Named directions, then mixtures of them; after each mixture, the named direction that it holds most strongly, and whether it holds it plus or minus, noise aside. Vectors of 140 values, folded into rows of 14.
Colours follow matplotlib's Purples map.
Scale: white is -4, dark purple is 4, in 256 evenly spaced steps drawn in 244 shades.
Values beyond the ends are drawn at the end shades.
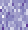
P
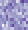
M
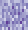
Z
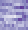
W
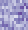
W, plus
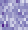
M, minus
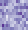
M, minus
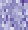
M, plus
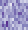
M, minus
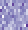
P, plus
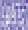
Z, minus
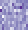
P, plus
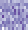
Z, plus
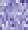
M, plus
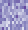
Z, minus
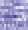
W, minus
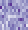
P, minus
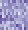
Z, minus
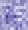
W, minus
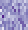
P, minus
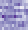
W, minus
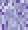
M, minus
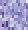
M, minus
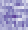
W, minus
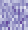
Z, plus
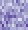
W, minus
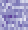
W, minus
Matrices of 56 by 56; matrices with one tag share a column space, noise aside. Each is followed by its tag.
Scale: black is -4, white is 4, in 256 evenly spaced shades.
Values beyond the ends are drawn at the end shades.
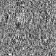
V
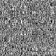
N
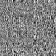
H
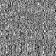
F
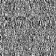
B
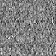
N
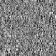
H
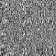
N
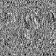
V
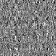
B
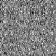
N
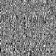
H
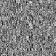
B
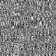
B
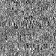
B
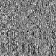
F
